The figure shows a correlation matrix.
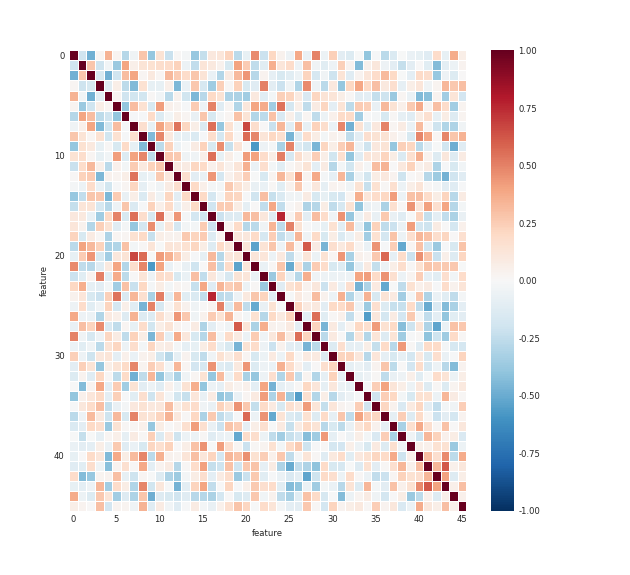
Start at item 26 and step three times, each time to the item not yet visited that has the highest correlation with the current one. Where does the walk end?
21
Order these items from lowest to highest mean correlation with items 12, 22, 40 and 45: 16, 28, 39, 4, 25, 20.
4, 25, 39, 28, 16, 20
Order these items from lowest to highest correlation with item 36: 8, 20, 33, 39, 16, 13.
39, 13, 8, 16, 33, 20
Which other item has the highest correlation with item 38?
29
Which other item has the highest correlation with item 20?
7
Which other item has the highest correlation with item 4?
0
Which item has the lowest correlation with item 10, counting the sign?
32
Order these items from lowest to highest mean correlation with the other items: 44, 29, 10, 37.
44, 29, 37, 10
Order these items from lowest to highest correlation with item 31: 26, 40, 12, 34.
34, 26, 40, 12
